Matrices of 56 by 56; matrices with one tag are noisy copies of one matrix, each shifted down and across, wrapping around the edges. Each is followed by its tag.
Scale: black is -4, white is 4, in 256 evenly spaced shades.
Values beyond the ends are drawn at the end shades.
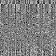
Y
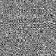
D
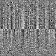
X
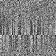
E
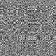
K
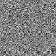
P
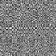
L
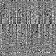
Y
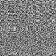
K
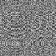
K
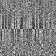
E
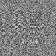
K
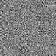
D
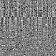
Y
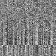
X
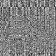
Y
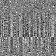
X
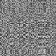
K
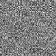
D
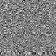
P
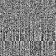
Y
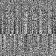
X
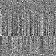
X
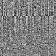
Y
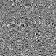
P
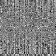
Y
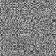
D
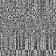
E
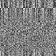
E
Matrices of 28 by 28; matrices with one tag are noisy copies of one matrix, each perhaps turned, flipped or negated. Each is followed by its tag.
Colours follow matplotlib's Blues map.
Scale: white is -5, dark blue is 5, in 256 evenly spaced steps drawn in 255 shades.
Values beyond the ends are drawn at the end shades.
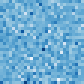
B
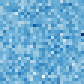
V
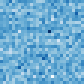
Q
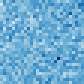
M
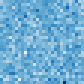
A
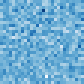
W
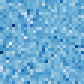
W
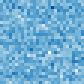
Q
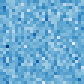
W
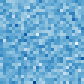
V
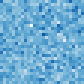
B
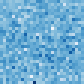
V
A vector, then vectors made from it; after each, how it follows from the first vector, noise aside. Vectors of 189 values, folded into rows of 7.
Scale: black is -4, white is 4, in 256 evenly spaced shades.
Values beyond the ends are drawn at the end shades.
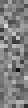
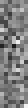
negated.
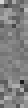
reversed, negated, partly zeroed.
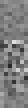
negated, partly zeroed.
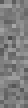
reversed, shrunk.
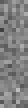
wrapped around, shrunk.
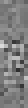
partly zeroed.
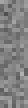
wrapped around, shrunk.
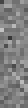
reversed, shrunk.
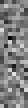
reversed.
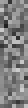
negated.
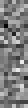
negated.
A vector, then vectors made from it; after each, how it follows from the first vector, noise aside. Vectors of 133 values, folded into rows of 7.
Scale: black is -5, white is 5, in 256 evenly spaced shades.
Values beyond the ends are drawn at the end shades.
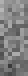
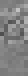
reversed, negated, partly zeroed.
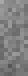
shrunk.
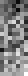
reversed, scaled up.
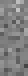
reversed, negated, partly zeroed.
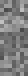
wrapped around, negated.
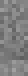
wrapped around, shrunk.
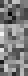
wrapped around, scaled up.
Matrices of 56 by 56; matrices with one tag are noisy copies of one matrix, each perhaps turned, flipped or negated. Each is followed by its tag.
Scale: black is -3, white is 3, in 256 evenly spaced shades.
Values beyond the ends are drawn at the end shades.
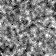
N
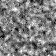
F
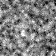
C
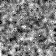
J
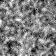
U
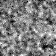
U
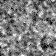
U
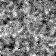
U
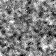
U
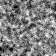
N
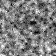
C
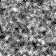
F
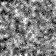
J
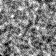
N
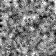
J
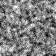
N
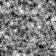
F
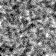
N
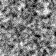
U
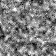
F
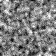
N
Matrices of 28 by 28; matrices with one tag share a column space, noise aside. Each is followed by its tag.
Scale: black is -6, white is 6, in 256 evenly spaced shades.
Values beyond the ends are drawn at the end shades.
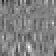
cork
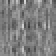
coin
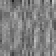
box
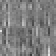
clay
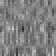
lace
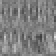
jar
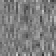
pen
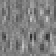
jar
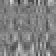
cork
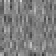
pen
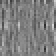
coin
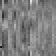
box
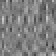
pen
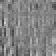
clay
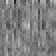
coin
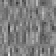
lace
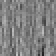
clay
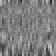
cork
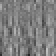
clay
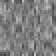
pen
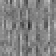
coin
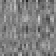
pen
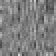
pen
